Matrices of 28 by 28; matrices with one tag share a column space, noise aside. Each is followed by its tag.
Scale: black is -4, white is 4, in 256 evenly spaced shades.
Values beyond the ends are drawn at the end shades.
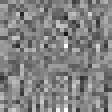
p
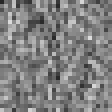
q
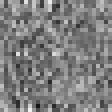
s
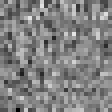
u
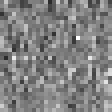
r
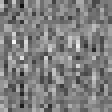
r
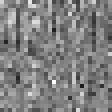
q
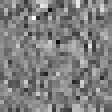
u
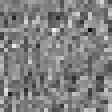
p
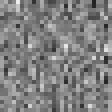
r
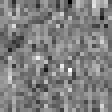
r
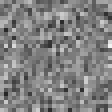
p
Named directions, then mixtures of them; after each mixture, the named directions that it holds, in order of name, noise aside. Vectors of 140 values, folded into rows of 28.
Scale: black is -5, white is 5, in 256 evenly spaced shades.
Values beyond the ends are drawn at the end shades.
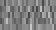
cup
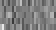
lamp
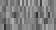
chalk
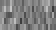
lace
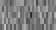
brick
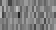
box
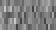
box, lace.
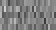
box, lace.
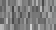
cup, lamp.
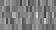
brick, chalk, cup.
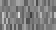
box, brick.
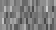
brick, lace.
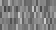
box, cup, lace.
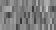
cup, lace.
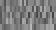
chalk, cup.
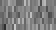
brick, chalk, lamp.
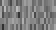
box, lamp.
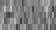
lace.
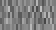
box, cup.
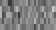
box, lace, lamp.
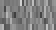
chalk, cup, lamp.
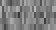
box, chalk.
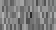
brick.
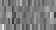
lamp.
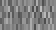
box, cup.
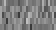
box, brick, cup.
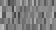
box, lamp.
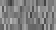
box, brick.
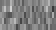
lace.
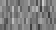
chalk, cup, lamp.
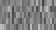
cup, lace, lamp.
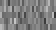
box, lace, lamp.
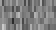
box, chalk, lamp.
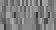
chalk.
